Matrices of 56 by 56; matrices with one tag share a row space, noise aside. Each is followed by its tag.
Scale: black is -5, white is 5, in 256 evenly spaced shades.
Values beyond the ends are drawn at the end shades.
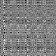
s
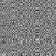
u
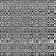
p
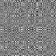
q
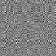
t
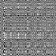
s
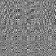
t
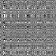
s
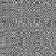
u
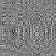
u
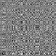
u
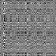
s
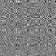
t
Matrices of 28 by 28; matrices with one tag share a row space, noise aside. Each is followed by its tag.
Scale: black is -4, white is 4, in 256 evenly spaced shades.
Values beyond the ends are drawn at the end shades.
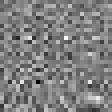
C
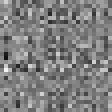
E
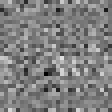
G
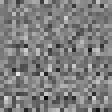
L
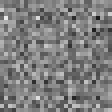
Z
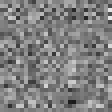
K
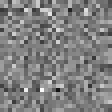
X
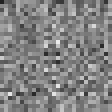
G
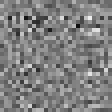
C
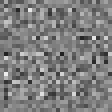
E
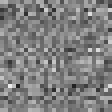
K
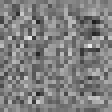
C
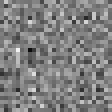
E
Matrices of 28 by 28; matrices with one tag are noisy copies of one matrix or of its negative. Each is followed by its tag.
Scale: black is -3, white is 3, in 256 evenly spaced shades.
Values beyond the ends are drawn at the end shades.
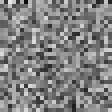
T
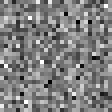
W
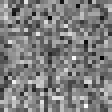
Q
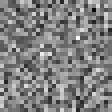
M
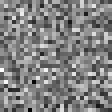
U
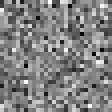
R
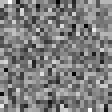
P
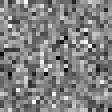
T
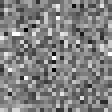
U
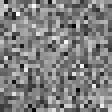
W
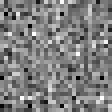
W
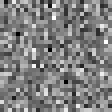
R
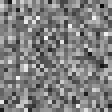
R
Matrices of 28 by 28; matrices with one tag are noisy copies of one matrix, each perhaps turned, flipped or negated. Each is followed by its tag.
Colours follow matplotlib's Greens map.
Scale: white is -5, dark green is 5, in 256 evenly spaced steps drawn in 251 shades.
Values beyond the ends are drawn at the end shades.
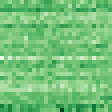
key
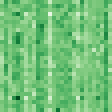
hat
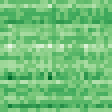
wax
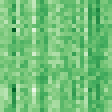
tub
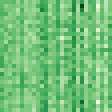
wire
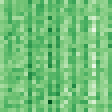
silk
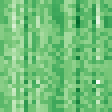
tub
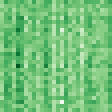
silk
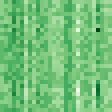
tub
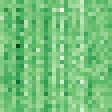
silk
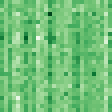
hat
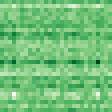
hat
